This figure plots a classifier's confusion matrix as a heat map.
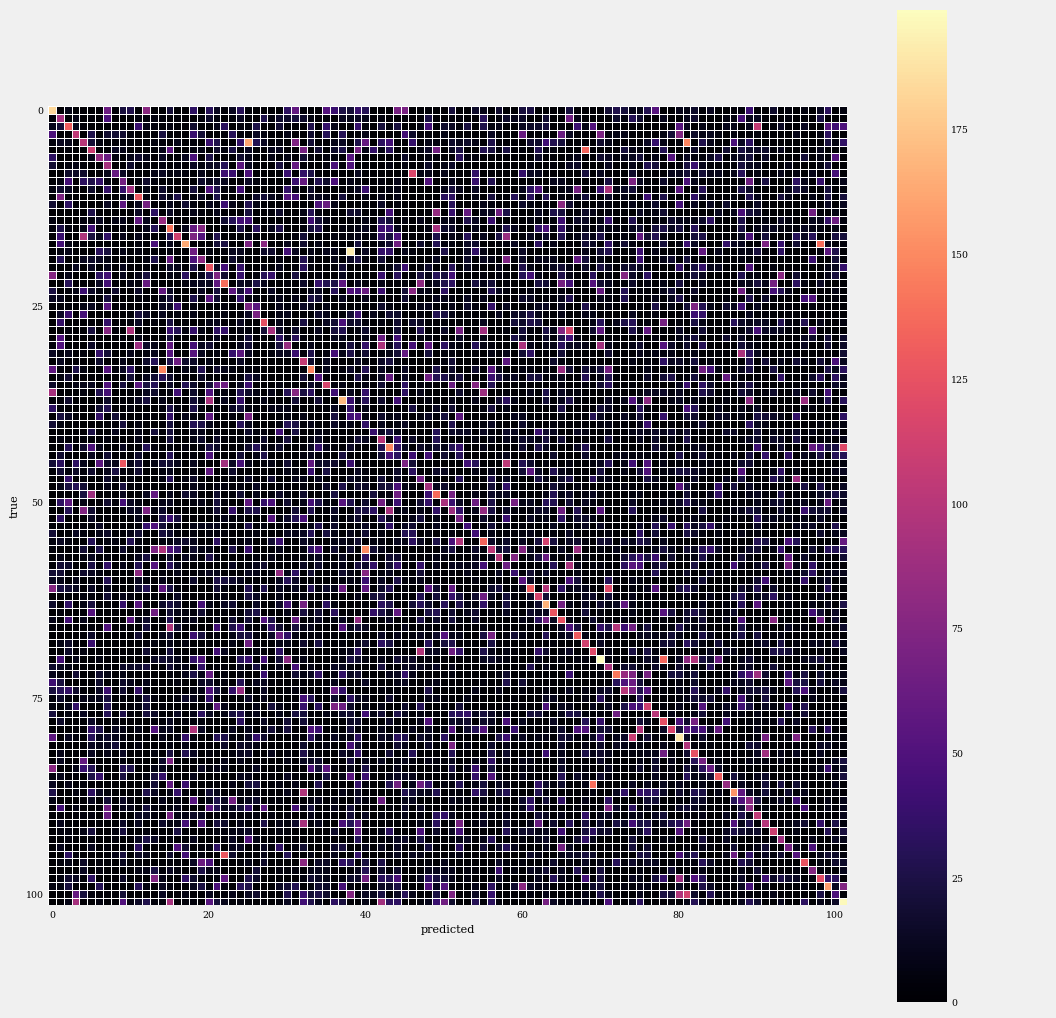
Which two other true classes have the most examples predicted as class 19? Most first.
15, 96
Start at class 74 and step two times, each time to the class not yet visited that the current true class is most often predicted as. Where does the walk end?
94
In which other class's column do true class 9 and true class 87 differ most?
74
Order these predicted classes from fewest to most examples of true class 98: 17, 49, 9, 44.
9, 49, 17, 44
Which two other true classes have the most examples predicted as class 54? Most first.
35, 50
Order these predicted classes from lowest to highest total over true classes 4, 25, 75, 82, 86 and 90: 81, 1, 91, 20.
1, 20, 91, 81
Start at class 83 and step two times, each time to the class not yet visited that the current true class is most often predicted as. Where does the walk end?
49
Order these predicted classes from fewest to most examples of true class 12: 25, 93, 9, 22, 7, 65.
93, 7, 25, 22, 9, 65
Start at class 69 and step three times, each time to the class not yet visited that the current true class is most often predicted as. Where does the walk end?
22
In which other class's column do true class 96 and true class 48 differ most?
32
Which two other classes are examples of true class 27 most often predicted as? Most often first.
78, 37
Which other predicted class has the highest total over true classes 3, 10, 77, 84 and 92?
80
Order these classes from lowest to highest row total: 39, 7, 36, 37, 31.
7, 39, 31, 36, 37
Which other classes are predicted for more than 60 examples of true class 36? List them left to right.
0, 31, 55
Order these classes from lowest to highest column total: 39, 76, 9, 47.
47, 9, 76, 39
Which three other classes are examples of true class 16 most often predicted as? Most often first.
4, 58, 18
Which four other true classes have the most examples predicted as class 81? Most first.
4, 100, 70, 91
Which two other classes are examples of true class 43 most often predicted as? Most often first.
101, 97
